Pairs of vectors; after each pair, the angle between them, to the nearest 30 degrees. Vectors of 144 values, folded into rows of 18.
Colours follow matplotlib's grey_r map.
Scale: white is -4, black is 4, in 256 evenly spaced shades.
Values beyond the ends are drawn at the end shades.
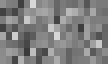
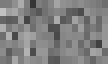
150 degrees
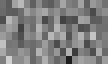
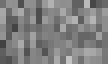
120 degrees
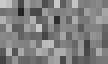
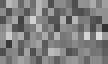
90 degrees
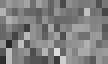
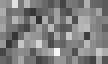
60 degrees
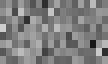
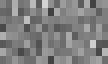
150 degrees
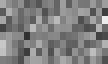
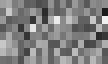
30 degrees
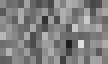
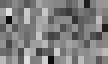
90 degrees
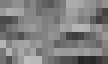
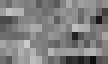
30 degrees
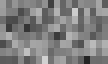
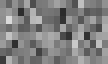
90 degrees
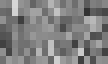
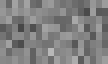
60 degrees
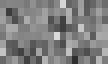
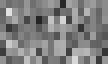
150 degrees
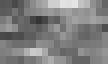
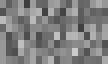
90 degrees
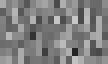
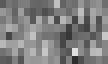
150 degrees
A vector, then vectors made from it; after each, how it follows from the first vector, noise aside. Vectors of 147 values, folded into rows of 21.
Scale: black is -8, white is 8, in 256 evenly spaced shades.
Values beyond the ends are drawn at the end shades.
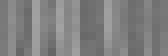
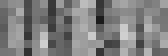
wrapped around, negated, scaled up.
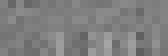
reversed, partly zeroed.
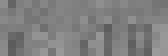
wrapped around, negated, partly zeroed.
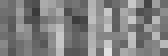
reversed, scaled up.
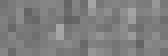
reversed, partly zeroed.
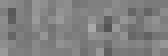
wrapped around, negated, partly zeroed.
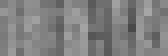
reversed, negated.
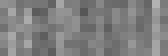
wrapped around.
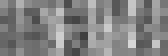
reversed, scaled up.
